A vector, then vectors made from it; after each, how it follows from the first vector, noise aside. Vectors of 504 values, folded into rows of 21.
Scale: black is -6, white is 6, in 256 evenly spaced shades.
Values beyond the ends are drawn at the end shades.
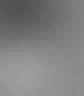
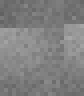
wrapped around, negated, shrunk.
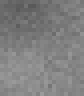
shrunk.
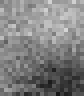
reversed, scaled up.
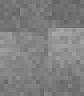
wrapped around, negated, shrunk.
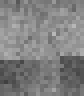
wrapped around.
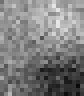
reversed, scaled up.
